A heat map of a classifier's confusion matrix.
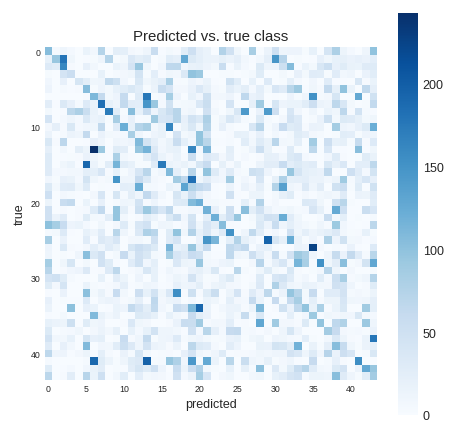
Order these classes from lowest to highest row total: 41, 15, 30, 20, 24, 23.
30, 20, 23, 24, 15, 41
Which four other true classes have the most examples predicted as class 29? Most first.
25, 8, 32, 22
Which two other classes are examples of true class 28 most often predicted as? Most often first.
36, 43
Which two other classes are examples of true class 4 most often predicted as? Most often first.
16, 8
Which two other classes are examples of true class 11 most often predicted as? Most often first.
20, 5
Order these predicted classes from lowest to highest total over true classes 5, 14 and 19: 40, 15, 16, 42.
40, 16, 15, 42
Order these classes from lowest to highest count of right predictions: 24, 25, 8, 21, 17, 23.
25, 17, 23, 21, 24, 8
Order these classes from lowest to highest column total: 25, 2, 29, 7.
25, 29, 2, 7
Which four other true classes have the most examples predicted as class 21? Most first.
25, 41, 13, 16
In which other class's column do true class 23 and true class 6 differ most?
35
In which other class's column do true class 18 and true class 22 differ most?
12
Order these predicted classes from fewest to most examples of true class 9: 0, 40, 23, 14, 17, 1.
1, 23, 40, 0, 17, 14
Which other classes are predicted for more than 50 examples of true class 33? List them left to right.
14, 27, 30, 32
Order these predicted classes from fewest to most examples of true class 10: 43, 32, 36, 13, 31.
36, 32, 31, 13, 43
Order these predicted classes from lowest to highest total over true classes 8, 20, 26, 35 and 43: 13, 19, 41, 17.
41, 13, 17, 19
